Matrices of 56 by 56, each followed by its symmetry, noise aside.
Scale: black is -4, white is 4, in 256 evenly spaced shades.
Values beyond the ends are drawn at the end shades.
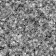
symmetric across the other diagonal.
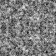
mirrored top to bottom.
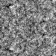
mirrored top to bottom.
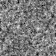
same after a half turn.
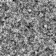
symmetric across the other diagonal.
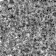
no symmetry.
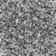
same after a half turn.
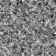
symmetric across the other diagonal.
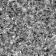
no symmetry.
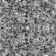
mirrored top to bottom.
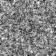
symmetric.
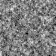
no symmetry.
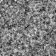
symmetric.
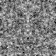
mirrored left to right.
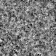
symmetric across the other diagonal.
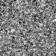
no symmetry.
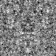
mirrored left to right.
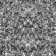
mirrored left to right.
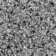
symmetric across the other diagonal.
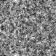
mirrored top to bottom.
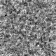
same after a half turn.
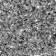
no symmetry.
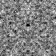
mirrored left to right.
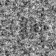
mirrored top to bottom.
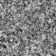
no symmetry.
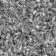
antisymmetric.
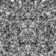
mirrored left to right.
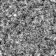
symmetric.
